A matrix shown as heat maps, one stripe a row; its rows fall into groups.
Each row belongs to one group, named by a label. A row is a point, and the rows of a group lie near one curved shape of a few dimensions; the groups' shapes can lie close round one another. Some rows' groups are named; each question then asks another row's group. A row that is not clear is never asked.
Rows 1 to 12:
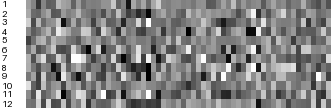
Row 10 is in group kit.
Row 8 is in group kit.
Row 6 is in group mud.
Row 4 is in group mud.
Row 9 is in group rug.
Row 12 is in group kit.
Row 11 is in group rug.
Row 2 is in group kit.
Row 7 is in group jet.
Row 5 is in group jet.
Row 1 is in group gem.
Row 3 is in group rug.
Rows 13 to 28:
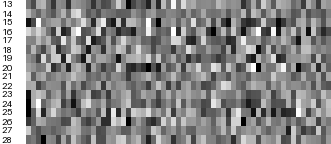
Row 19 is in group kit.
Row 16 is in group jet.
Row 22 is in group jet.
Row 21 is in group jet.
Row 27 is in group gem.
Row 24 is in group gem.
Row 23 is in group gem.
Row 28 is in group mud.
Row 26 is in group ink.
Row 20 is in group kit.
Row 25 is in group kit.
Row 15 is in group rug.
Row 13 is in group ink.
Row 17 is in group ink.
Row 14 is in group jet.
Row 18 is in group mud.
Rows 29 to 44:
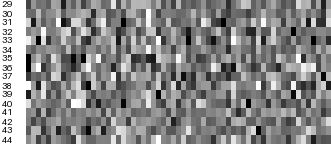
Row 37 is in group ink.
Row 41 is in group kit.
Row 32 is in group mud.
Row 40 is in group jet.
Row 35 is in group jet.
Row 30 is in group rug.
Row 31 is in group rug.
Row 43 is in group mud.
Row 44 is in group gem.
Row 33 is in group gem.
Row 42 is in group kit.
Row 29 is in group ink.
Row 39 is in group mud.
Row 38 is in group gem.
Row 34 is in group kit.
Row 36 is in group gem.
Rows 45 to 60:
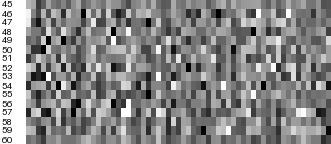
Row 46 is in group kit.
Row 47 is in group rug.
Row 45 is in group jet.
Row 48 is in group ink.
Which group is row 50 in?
mud
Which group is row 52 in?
kit
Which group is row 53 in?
mud
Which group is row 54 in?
rug
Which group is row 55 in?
rug
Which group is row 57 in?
gem
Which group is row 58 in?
jet
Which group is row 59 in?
jet
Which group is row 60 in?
gem
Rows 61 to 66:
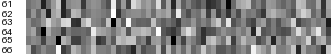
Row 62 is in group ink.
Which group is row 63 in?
ink
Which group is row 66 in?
rug
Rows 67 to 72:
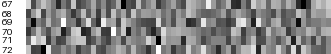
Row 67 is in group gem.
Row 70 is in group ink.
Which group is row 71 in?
mud
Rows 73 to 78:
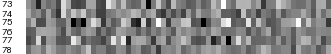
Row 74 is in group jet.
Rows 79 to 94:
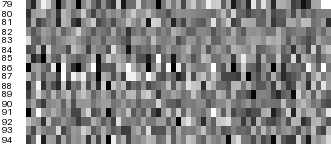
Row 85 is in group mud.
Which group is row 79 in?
gem
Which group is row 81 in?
jet
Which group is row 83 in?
gem
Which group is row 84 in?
kit
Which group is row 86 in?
jet
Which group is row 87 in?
jet
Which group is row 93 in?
rug
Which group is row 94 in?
kit
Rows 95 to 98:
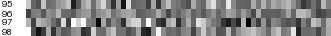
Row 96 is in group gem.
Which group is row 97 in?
jet
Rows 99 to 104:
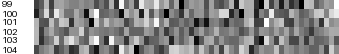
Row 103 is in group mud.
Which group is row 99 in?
kit
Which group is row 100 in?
gem
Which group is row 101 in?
kit
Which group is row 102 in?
gem
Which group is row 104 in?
ink
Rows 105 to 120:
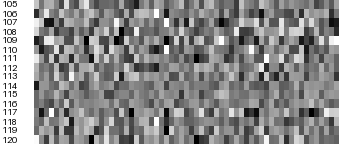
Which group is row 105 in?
jet
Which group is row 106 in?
rug
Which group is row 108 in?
kit
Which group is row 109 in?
gem
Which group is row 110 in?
mud
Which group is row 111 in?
kit
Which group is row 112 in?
kit
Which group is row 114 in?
gem
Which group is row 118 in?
rug
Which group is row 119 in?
mud
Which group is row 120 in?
kit
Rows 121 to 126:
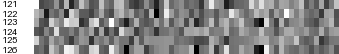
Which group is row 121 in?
rug
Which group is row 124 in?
kit
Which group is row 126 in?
mud
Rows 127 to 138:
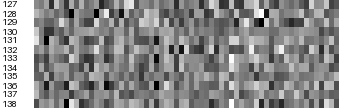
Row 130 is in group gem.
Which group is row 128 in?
mud
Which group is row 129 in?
kit
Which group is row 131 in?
rug
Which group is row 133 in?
rug
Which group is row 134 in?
jet
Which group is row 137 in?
kit
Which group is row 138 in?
rug
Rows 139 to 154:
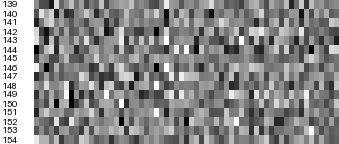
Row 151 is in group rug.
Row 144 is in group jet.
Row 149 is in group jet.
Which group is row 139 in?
mud
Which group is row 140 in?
mud
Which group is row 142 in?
rug
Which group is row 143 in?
gem
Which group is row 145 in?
gem
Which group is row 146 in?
rug
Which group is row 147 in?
ink
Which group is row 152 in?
ink
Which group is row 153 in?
gem
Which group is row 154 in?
jet
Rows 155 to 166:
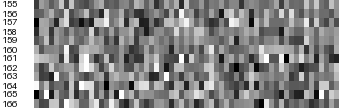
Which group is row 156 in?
jet
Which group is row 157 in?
jet
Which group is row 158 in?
kit
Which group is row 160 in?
rug
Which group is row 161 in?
jet
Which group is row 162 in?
jet
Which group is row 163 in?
mud
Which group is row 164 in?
jet
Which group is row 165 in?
kit
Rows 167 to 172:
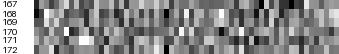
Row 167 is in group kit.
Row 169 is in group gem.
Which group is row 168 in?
gem
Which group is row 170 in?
jet
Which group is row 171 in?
jet
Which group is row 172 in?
mud
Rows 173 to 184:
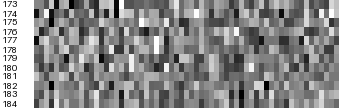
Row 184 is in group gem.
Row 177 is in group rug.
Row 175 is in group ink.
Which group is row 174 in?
kit
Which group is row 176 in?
ink
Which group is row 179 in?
ink
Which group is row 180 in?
mud
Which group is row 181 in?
kit
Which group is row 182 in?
mud
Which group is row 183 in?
gem
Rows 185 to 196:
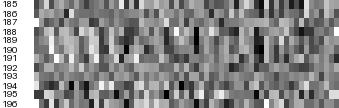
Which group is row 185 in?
kit
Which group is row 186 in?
rug
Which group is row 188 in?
jet
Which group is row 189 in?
mud
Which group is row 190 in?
mud
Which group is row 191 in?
ink
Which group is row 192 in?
jet
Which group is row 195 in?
gem
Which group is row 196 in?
kit
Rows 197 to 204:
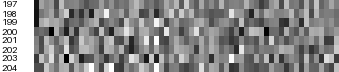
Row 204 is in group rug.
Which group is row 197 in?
jet
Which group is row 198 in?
jet
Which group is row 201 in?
rug
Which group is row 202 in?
jet
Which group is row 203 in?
rug
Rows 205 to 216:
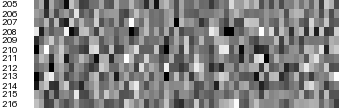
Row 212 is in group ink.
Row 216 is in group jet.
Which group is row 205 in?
rug
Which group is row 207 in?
ink
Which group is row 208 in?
rug
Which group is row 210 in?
gem
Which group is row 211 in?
mud
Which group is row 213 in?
gem
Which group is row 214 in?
gem
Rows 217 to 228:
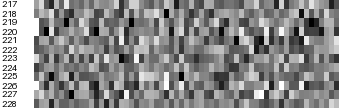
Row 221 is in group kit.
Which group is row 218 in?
mud
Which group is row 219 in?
gem
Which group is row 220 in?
gem
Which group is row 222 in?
jet
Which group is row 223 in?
kit
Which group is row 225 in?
ink
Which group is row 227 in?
mud
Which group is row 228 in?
kit
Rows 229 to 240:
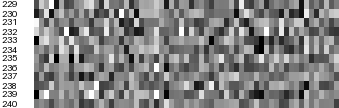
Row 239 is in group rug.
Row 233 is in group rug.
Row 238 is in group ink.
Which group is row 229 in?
mud
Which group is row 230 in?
kit
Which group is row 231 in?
kit
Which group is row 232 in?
jet
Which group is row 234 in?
kit
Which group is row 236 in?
rug
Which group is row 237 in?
jet
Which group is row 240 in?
jet
